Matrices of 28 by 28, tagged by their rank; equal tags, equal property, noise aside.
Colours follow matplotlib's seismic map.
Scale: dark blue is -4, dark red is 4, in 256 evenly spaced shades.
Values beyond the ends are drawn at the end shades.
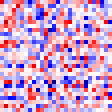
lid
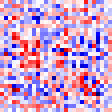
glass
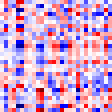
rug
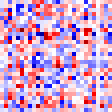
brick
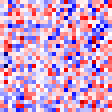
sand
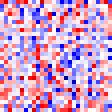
sand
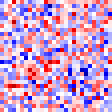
sand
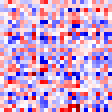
glass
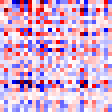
rug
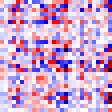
rug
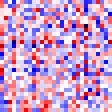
lid
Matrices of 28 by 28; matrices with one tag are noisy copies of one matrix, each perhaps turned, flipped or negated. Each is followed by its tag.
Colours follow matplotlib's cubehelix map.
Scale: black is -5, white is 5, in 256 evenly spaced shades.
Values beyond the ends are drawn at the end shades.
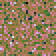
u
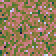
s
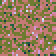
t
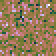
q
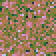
s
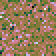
t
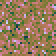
u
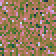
s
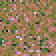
q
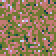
s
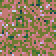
q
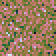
s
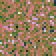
t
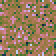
t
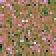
s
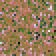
q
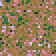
t
